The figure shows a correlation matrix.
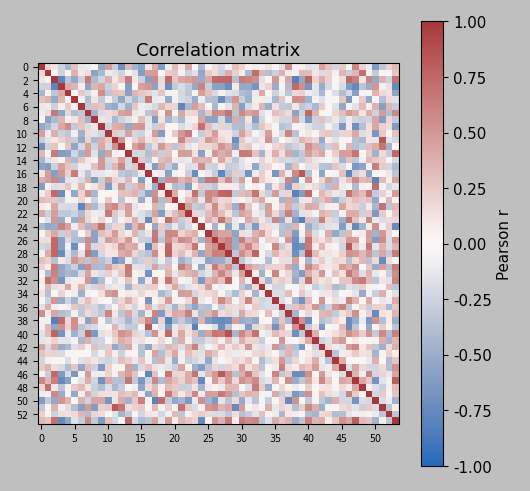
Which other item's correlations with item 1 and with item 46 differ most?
16
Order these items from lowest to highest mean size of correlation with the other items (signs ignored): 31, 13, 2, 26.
31, 13, 26, 2
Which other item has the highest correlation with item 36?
45
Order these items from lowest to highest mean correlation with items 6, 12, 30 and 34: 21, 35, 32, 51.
32, 35, 21, 51
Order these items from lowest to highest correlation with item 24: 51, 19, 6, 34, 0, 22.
0, 19, 22, 51, 34, 6
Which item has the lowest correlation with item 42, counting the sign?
39
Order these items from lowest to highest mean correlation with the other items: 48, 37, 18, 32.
18, 48, 37, 32
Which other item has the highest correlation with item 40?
28
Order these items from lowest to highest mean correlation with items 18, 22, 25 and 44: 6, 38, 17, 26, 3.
38, 3, 6, 17, 26
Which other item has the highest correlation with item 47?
53
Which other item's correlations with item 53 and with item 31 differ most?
1
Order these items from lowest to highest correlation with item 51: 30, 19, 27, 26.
19, 27, 30, 26
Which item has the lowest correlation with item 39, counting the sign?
23
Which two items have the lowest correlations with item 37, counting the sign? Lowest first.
50, 18
